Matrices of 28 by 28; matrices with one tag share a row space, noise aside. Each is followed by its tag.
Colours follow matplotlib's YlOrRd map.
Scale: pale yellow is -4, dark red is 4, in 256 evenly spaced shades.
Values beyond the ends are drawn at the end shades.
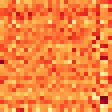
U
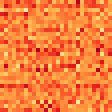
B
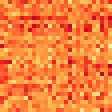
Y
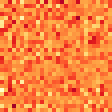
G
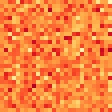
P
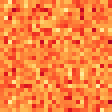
P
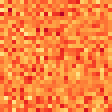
G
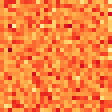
P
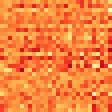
Y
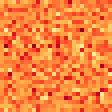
P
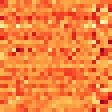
U
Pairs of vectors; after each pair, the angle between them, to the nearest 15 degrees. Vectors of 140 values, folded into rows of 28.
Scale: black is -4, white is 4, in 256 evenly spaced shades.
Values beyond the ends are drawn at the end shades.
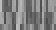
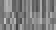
135 degrees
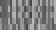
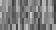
135 degrees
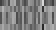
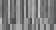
105 degrees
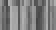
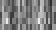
120 degrees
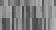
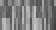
165 degrees
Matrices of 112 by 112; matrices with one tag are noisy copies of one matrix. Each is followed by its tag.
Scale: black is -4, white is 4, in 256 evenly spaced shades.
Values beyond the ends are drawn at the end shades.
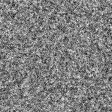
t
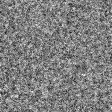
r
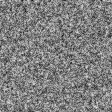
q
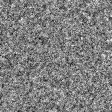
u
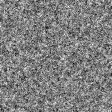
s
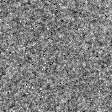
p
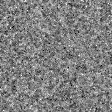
r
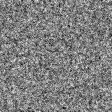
q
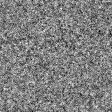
q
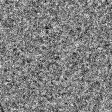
s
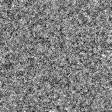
u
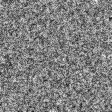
u
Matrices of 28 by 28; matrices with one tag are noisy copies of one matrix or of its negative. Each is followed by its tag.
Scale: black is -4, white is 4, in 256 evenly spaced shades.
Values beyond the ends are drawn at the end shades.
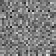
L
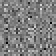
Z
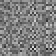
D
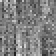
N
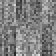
N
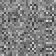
D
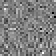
Z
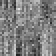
N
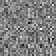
Z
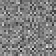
D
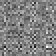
D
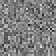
Z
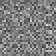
D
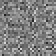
D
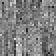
N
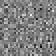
Z
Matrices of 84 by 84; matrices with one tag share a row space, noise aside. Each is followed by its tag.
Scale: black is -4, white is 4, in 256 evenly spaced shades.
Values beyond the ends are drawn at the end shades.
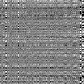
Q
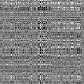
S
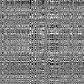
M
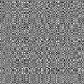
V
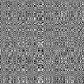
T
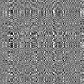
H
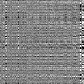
Q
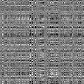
M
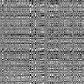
M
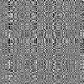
H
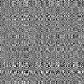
V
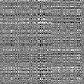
S
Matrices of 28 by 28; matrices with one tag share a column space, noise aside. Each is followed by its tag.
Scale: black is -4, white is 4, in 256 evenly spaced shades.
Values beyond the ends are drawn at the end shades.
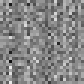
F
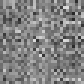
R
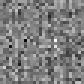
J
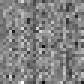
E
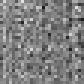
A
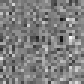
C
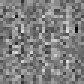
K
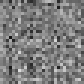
J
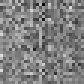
A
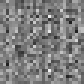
K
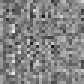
K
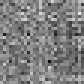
F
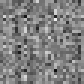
K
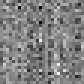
A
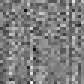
F
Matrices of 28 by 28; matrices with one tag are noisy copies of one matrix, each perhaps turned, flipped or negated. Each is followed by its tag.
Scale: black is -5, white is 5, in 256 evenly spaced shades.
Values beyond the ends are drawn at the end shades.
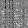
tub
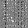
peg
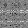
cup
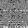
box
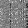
box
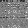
box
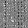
peg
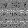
cup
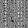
peg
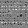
peg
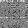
box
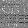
tub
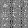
cup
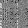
box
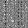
peg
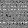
peg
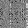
box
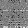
box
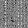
peg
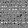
peg
